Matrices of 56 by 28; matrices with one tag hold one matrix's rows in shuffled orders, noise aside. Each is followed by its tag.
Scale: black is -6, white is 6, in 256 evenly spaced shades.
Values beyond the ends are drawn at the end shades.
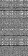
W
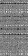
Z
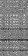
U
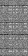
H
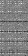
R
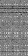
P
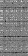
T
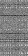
Z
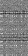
T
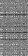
T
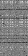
W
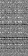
R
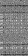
T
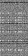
R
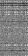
P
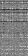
W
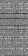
Z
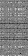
R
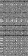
T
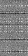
Z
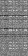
H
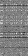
T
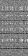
W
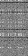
R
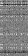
T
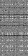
W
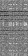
H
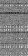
Z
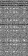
U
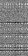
Z
